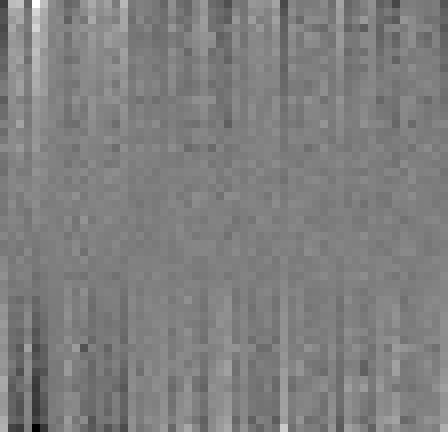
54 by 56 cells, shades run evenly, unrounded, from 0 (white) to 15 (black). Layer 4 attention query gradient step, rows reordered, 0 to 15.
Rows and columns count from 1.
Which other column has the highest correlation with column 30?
8
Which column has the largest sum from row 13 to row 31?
1
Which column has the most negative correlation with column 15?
20
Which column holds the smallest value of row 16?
3
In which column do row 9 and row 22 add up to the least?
5
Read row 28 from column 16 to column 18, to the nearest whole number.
8 7 8
